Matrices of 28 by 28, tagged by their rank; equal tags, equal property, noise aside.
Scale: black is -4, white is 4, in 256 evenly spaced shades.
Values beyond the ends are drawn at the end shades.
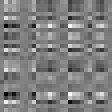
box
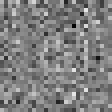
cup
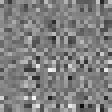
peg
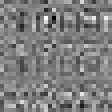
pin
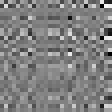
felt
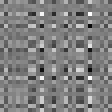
box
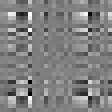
box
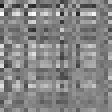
felt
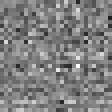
cup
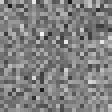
cup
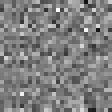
cup
